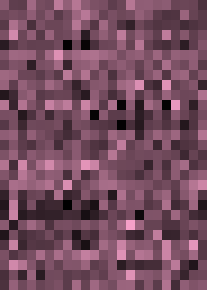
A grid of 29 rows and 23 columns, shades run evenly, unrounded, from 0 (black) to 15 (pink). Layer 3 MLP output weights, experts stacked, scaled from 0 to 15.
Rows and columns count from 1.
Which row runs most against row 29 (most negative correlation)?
11
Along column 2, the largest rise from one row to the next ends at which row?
27
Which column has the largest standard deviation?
10
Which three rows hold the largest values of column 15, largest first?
23, 28, 1
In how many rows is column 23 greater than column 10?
13
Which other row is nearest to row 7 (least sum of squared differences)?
29
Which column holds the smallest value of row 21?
8
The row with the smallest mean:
22
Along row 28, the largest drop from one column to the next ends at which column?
5
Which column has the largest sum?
2
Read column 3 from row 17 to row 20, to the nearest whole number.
13 11 10 4
